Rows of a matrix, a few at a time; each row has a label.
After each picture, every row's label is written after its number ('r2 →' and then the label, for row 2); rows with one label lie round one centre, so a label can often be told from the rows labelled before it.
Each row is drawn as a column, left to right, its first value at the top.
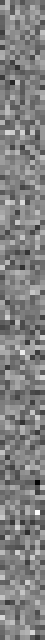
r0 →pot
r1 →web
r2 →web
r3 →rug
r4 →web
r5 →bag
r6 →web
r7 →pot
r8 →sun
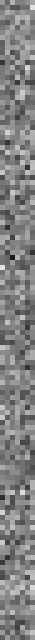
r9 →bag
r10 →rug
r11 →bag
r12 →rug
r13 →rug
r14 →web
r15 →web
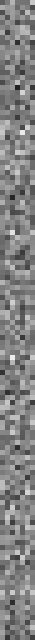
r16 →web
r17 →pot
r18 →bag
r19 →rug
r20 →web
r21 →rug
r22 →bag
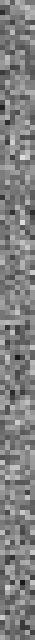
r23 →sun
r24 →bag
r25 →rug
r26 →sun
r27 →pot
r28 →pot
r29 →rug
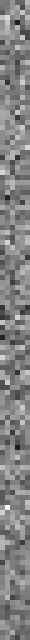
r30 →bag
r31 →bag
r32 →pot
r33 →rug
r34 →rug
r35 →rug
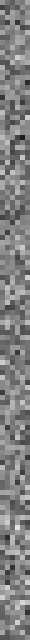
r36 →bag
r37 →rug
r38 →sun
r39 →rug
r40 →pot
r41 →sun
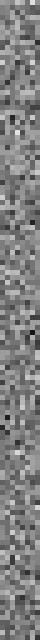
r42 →sun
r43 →web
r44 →rug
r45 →web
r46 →sun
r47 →rug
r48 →sun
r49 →bag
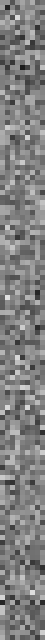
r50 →web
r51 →sun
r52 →pot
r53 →bag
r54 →rug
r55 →sun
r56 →bag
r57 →pot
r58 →web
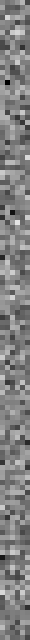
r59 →bag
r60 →sun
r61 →rug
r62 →rug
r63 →bag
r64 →pot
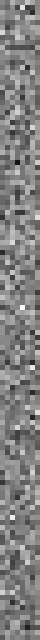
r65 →rug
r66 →sun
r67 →bag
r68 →bag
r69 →pot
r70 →sun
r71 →sun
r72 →web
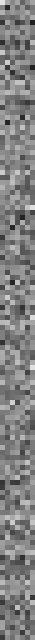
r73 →bag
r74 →sun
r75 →pot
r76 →bag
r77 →rug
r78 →sun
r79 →rug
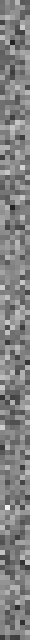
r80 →rug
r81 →bag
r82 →rug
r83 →pot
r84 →pot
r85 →sun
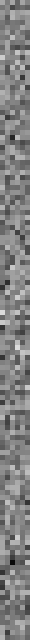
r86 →sun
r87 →rug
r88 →bag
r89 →sun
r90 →bag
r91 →sun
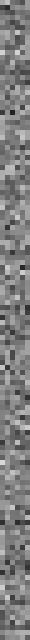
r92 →sun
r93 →bag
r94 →sun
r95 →web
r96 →web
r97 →web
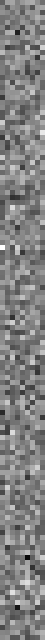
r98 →pot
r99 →sun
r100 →bag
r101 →pot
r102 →sun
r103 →rug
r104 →bag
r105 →pot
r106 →web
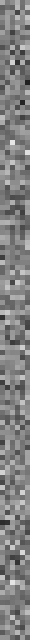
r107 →sun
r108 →bag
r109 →rug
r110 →bag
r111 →rug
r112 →web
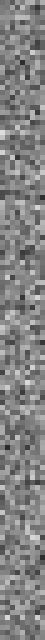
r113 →web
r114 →rug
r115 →pot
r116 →rug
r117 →web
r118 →rug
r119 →sun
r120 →sun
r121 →bag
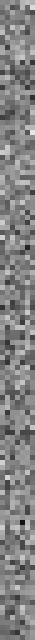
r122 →rug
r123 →pot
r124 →rug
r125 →rug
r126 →web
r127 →sun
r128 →web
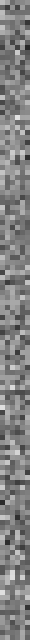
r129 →sun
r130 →rug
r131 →pot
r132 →sun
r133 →web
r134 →bag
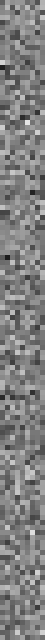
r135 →rug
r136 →rug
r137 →sun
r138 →web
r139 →rug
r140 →pot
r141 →sun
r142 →pot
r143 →web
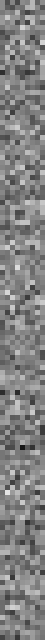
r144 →pot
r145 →rug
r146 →sun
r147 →rug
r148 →rug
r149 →web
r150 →web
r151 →pot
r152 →sun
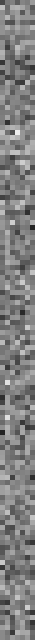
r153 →web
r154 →bag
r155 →rug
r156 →web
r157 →web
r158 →rug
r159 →rug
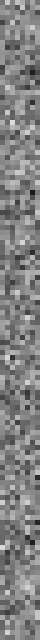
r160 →rug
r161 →bag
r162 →pot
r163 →bag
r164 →web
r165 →rug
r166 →rug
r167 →web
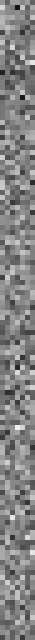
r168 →pot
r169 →web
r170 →rug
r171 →bag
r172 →pot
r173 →sun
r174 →rug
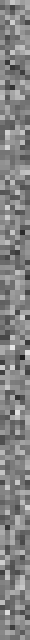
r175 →sun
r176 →web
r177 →sun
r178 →rug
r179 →rug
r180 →bag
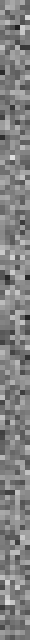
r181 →pot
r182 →pot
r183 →pot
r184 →rug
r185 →sun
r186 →sun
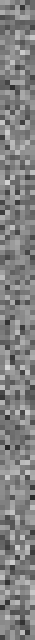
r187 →pot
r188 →web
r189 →sun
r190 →rug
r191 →sun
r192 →rug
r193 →bag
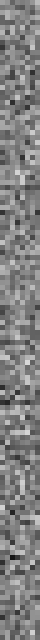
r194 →bag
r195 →bag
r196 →rug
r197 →sun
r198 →sun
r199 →bag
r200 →web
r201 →rug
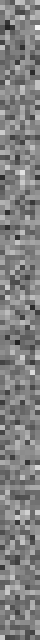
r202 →web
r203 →rug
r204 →pot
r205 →bag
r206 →bag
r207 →pot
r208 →rug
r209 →bag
